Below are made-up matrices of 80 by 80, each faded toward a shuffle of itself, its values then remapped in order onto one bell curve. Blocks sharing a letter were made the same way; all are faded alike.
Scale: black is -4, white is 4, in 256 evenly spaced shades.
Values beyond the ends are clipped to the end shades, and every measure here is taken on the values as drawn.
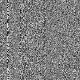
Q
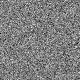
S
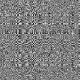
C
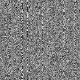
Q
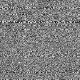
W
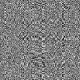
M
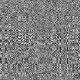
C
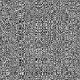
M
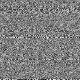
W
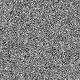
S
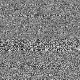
W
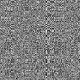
M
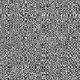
C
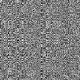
M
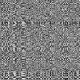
C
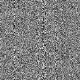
Q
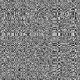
C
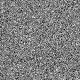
S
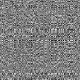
C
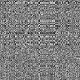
C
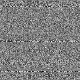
W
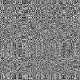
C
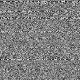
W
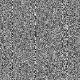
Q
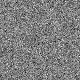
S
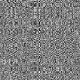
M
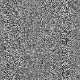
Q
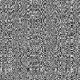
M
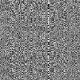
M
